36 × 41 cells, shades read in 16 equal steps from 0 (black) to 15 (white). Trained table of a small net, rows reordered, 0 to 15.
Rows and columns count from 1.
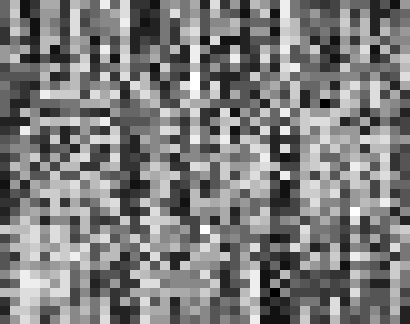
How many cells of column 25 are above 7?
15
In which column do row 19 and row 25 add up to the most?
36
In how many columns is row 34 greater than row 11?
17
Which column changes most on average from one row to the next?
29
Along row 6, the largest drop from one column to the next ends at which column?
38
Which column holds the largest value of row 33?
26
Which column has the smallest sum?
28
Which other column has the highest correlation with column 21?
3
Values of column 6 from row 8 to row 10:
11 2 6
